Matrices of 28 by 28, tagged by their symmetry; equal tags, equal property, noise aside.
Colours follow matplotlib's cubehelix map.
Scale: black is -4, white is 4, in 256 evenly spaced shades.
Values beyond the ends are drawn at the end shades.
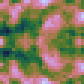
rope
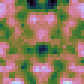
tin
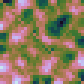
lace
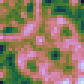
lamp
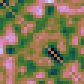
lamp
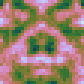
tin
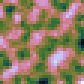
lamp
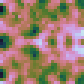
rope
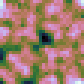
lace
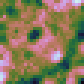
lamp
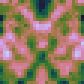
tin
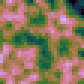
lace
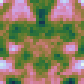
tin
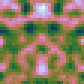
tin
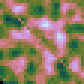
lace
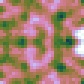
rope
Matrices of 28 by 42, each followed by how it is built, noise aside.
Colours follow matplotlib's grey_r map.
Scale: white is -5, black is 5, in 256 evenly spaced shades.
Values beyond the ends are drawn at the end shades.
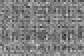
blocks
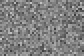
noise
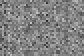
repeating rows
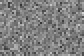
noise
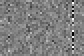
uneven columns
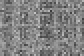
blocks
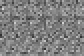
repeating columns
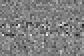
uneven rows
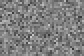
noise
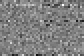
uneven rows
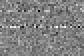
uneven rows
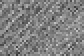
Hankel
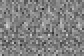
repeating columns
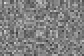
blocks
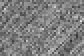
Hankel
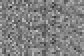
repeating rows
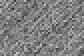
Hankel
